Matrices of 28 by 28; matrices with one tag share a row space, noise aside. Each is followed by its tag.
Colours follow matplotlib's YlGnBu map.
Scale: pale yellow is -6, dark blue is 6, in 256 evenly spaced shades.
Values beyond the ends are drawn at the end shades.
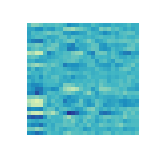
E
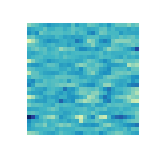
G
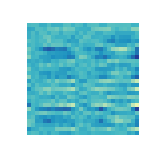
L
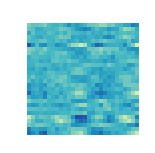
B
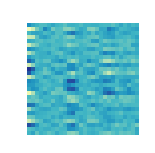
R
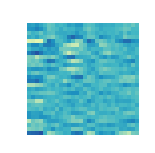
E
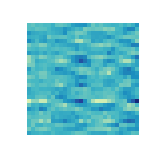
B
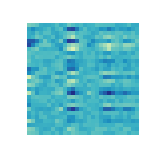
R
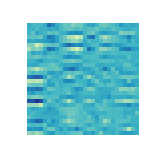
E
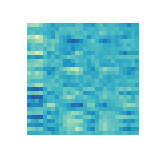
E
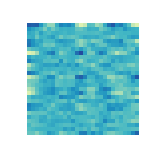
G
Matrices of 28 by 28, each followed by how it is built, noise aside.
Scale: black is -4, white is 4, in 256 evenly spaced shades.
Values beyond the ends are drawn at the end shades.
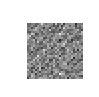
Hankel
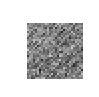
Hankel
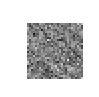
Toeplitz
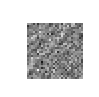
Hankel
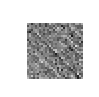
Toeplitz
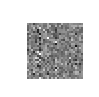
uneven columns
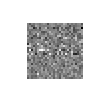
uneven rows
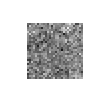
smooth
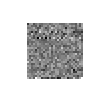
uneven rows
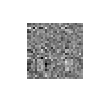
low rank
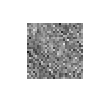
Toeplitz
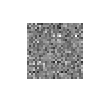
low rank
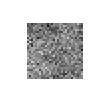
smooth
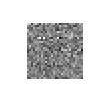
uneven rows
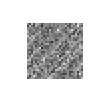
Hankel
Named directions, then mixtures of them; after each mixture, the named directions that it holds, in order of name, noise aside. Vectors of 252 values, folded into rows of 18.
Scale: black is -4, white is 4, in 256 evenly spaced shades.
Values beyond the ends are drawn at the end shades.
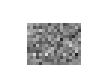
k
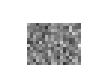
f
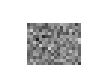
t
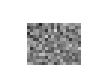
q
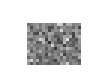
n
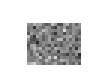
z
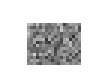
k, n.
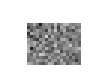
q.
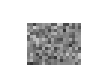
n, q, z.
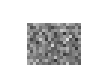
n, z.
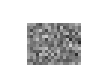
k, q, t.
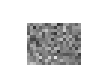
z.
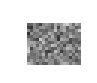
k, n, q.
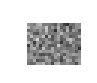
f, q, t.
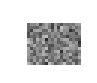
f, q, t.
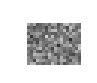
f, q, z.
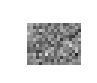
k.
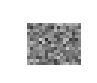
n, q.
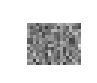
f, n.
